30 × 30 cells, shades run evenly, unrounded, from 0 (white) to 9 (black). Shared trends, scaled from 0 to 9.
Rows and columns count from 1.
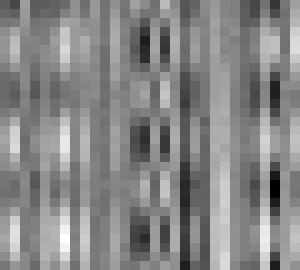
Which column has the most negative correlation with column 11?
21
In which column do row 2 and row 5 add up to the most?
15
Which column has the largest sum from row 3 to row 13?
19
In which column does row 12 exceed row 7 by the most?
28
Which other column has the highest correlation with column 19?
8
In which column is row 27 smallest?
7
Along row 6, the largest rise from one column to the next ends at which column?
17
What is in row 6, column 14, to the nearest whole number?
6
